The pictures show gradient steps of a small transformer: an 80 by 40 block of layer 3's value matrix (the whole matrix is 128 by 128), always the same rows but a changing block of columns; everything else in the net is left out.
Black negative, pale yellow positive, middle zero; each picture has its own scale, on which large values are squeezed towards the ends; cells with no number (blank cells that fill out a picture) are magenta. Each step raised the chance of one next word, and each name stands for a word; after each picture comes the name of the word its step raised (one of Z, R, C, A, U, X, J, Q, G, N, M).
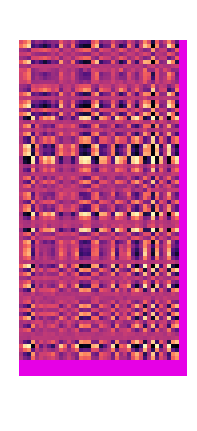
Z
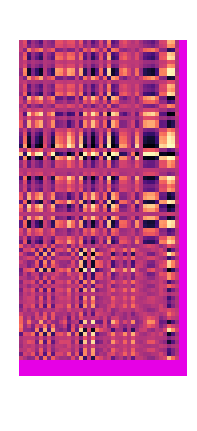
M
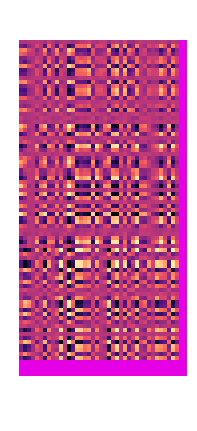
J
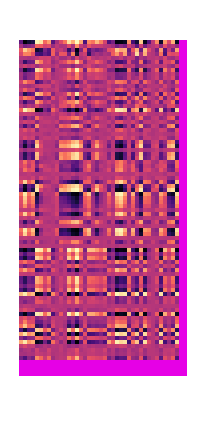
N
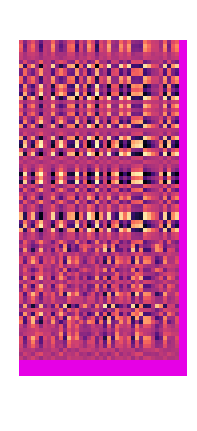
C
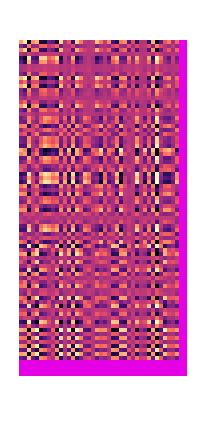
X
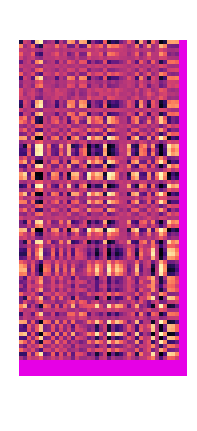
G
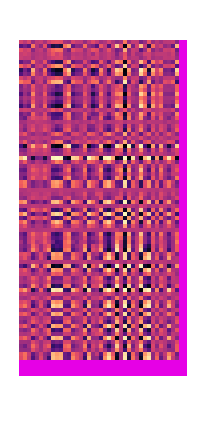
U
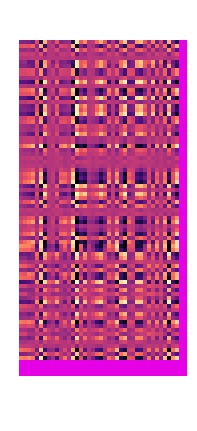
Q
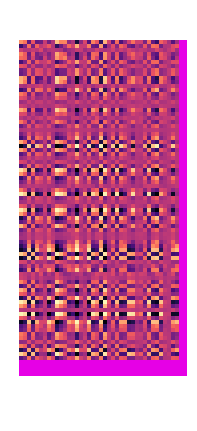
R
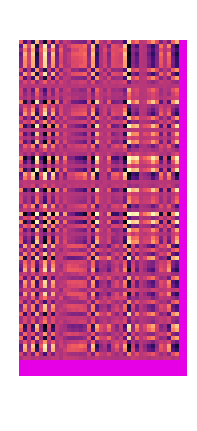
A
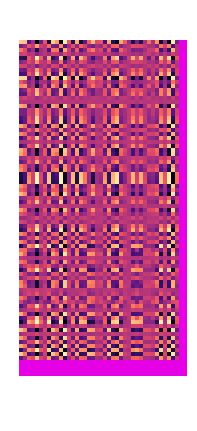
X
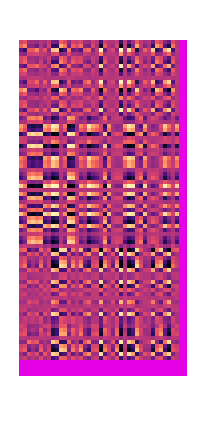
J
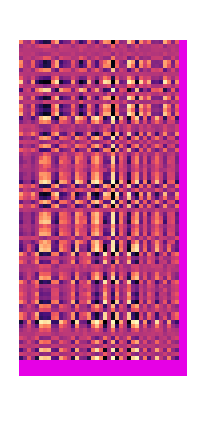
Q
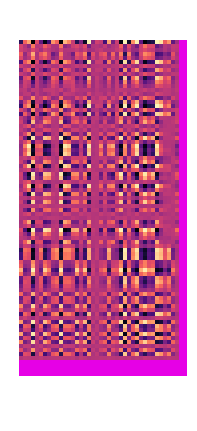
G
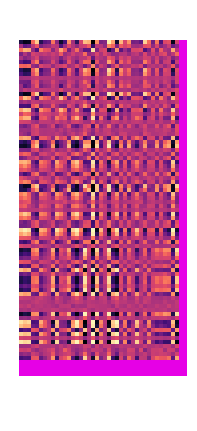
N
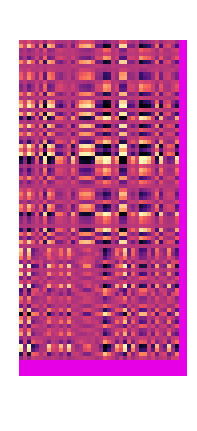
Z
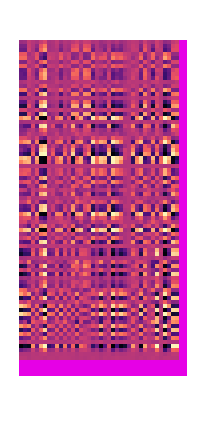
Z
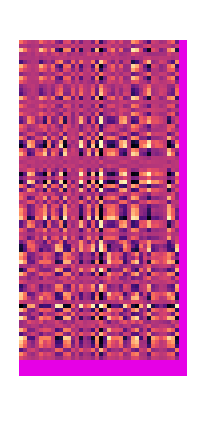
C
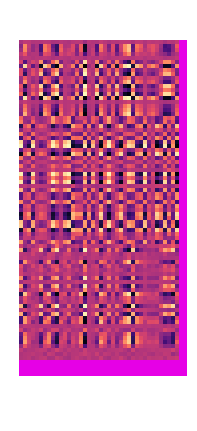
C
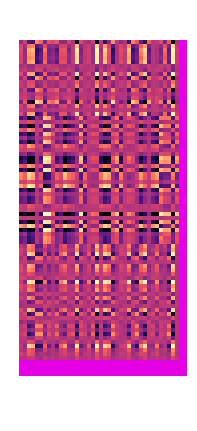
A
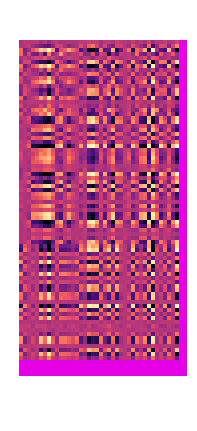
C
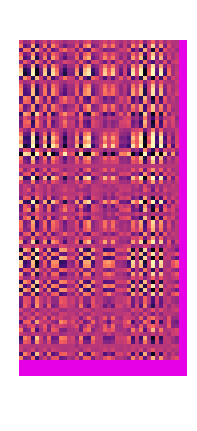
M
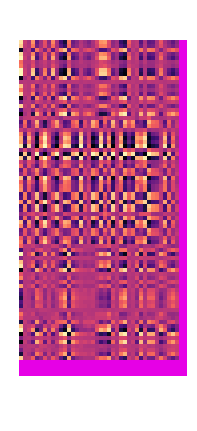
M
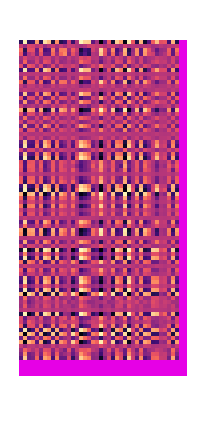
N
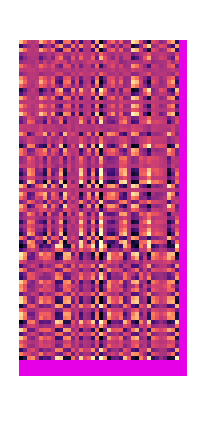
Q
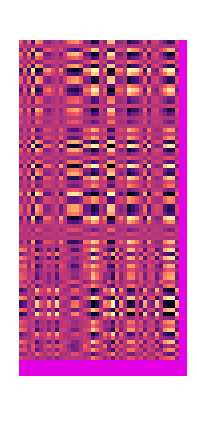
R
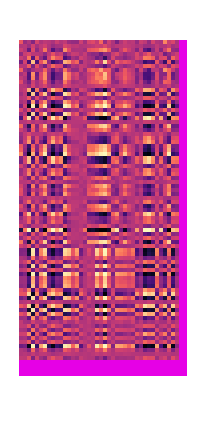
Z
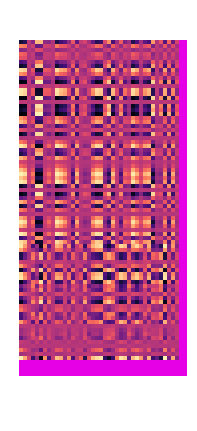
Q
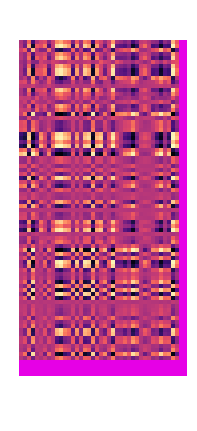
M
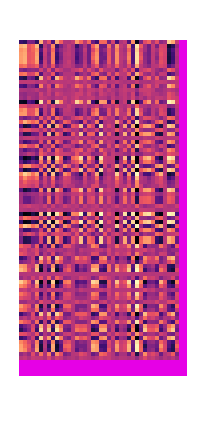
A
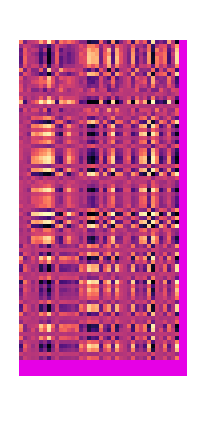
A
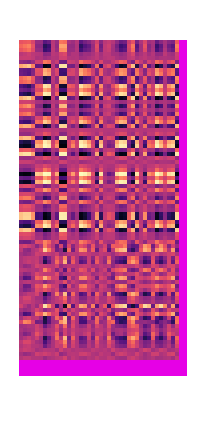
C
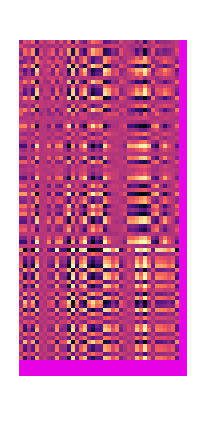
J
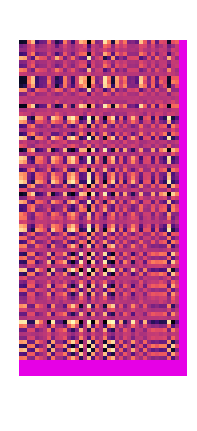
X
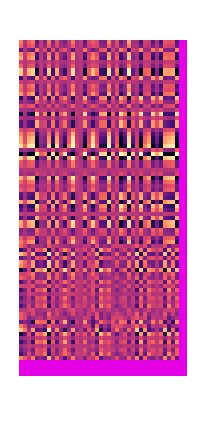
M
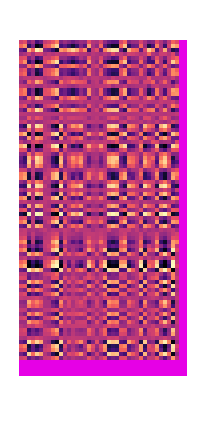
J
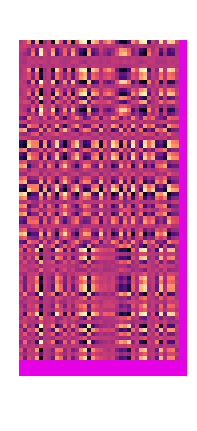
N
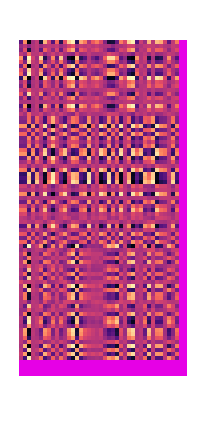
X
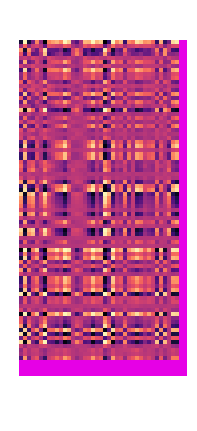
N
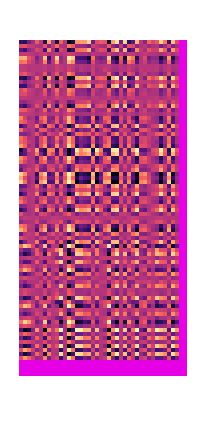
X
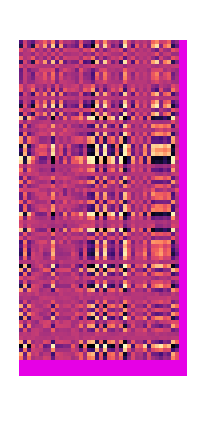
Z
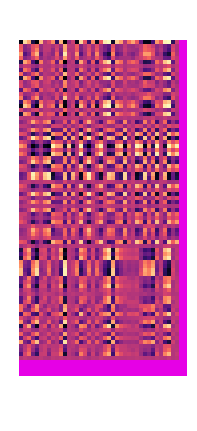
G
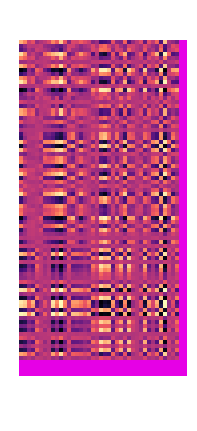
R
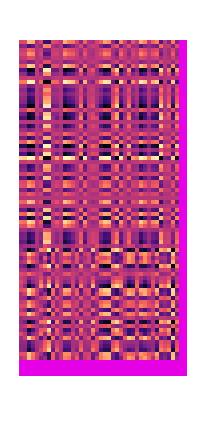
U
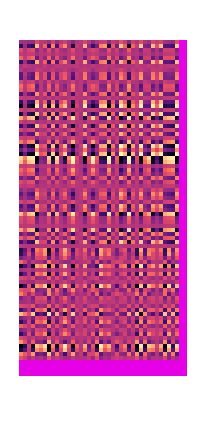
Z
